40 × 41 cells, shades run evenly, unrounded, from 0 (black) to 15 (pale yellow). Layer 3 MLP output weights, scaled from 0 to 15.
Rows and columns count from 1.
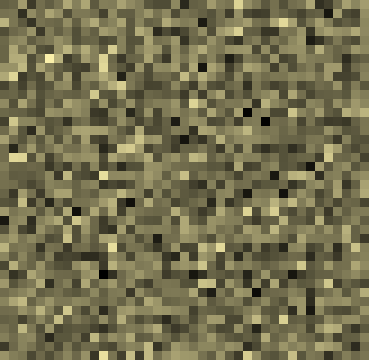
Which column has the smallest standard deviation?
19
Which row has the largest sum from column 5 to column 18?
6
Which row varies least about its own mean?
34
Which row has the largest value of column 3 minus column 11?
37
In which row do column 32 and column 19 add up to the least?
22
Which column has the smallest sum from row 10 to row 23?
32
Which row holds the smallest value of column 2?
17
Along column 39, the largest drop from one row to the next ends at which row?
14
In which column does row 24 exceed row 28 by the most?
28
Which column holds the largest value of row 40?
12
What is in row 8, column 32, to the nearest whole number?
8
